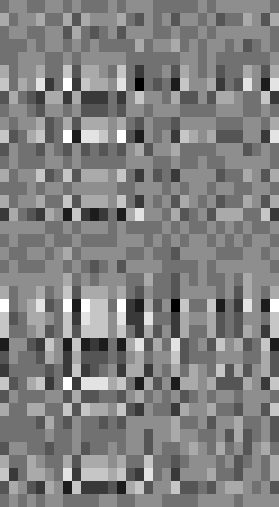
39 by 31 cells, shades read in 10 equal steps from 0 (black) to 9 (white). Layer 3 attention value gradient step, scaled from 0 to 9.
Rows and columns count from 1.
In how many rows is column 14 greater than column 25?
19
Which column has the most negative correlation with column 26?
22
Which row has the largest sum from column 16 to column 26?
27
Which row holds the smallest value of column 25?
24
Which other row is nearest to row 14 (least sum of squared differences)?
16
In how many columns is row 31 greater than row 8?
12
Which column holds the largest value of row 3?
9
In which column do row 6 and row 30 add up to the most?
8
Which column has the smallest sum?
20
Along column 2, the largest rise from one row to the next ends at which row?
38
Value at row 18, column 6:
4
